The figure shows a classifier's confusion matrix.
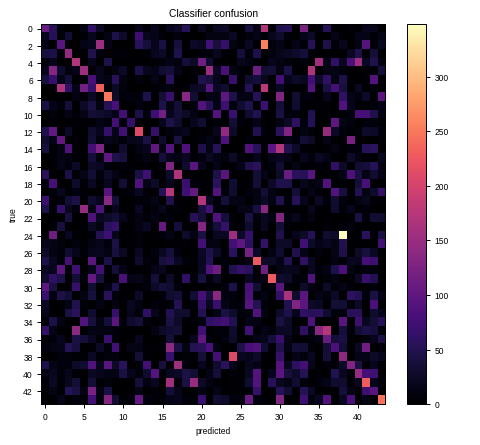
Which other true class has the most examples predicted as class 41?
37
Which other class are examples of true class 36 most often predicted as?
20
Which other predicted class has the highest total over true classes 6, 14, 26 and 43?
30
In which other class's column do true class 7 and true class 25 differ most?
2
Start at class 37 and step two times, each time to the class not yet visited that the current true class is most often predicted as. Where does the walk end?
19
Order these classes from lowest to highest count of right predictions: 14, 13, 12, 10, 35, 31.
13, 10, 14, 35, 31, 12
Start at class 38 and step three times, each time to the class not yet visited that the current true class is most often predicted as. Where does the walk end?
12
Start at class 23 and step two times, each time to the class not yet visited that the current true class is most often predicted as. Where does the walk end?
8
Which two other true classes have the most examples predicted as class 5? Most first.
21, 7
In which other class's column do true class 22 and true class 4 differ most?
35
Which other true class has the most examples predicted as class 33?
0
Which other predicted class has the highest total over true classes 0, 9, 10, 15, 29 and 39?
6
